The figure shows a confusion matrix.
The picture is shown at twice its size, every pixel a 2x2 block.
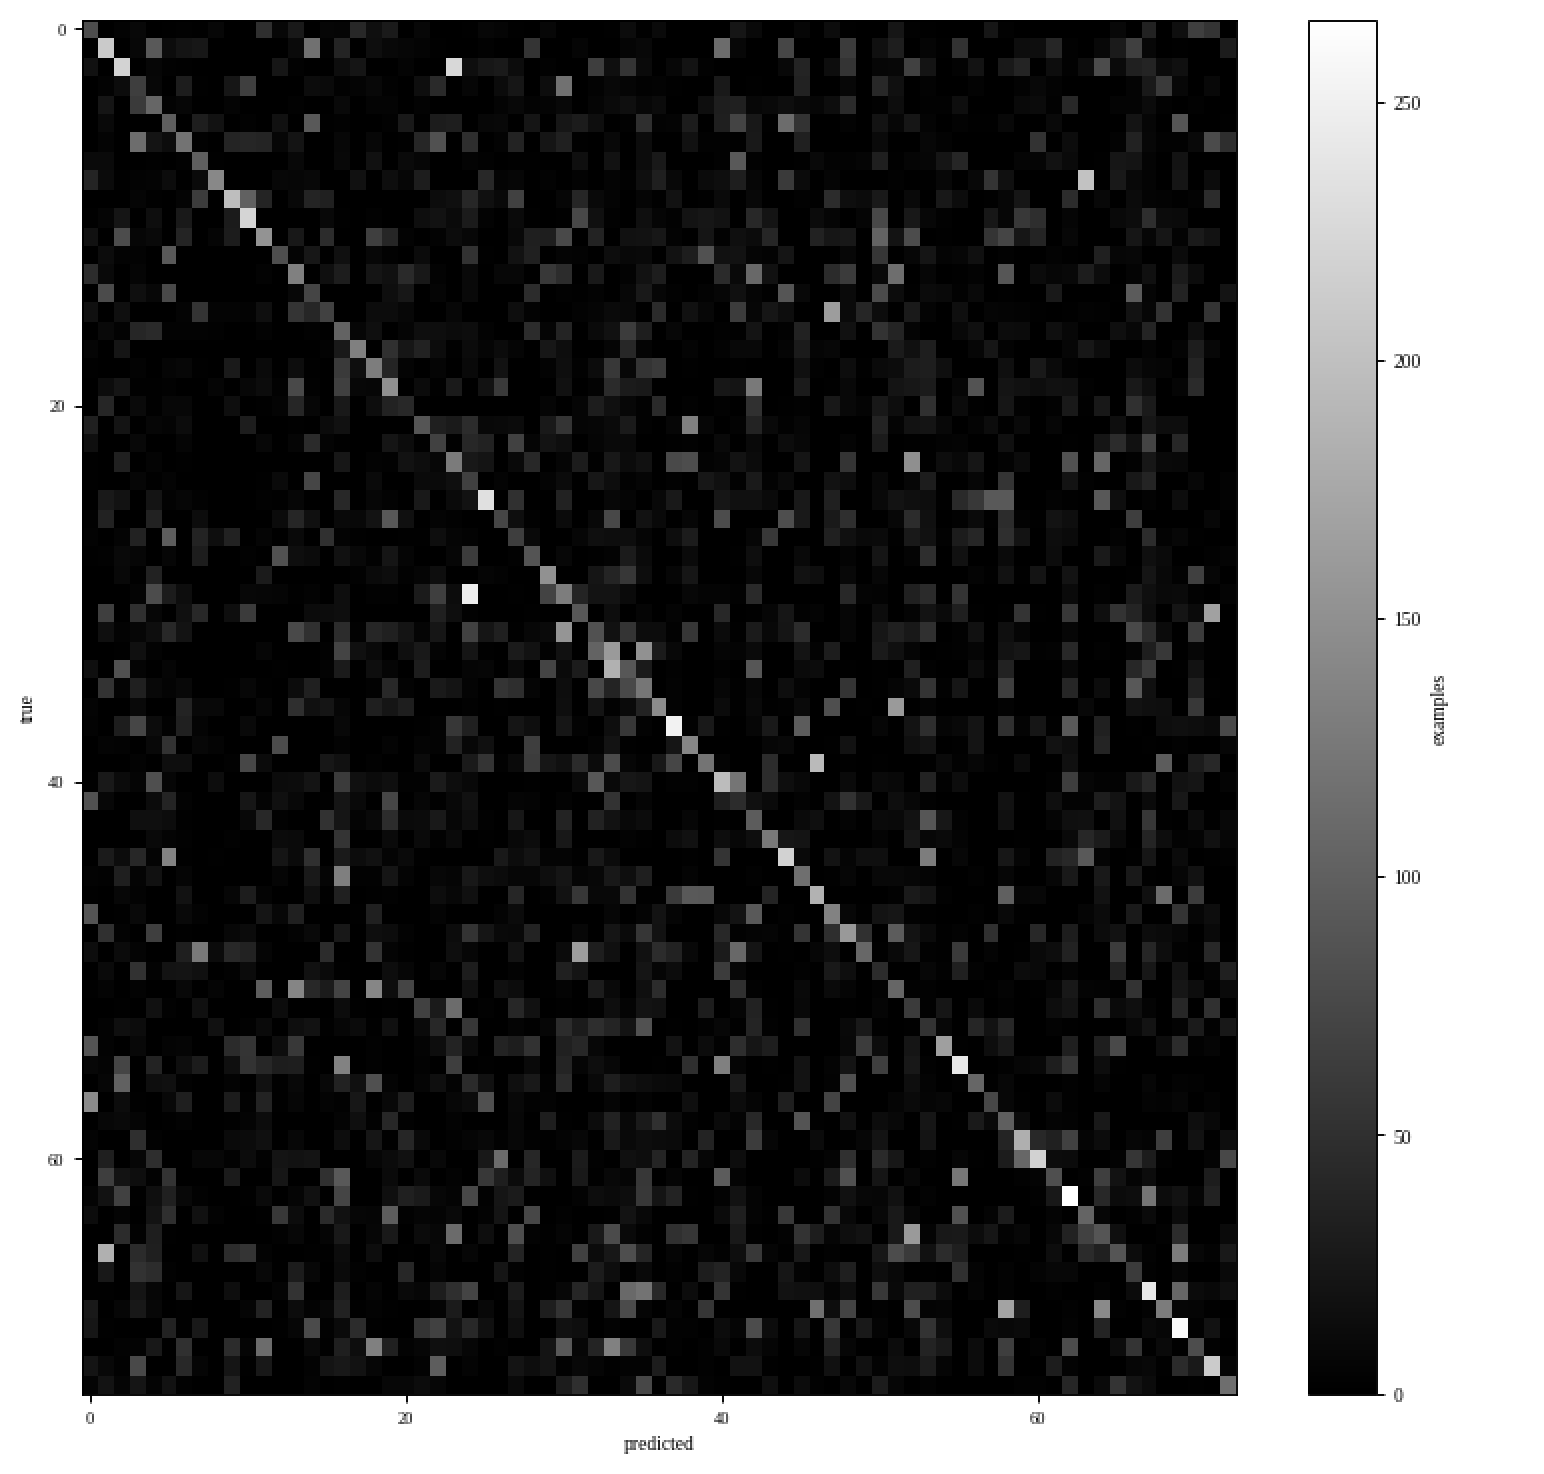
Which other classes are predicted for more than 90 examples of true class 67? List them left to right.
34, 35, 69
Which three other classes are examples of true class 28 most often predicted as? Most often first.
12, 24, 53
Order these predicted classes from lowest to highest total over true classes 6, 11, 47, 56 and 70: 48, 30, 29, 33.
29, 48, 33, 30
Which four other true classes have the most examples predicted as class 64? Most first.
68, 23, 25, 2
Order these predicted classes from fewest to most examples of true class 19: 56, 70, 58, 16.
58, 70, 16, 56
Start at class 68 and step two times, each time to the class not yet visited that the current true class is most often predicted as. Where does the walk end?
45
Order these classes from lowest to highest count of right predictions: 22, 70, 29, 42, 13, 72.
22, 70, 42, 72, 13, 29
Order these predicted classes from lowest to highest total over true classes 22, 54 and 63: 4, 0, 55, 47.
4, 47, 55, 0
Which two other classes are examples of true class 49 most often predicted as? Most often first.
31, 7
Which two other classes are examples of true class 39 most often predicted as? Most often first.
46, 68
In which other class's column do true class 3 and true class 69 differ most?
30
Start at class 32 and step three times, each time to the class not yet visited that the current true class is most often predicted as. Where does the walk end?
14
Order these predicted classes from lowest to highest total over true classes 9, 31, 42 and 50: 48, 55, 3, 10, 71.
48, 55, 3, 10, 71
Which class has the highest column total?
16
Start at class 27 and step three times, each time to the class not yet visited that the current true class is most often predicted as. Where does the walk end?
53
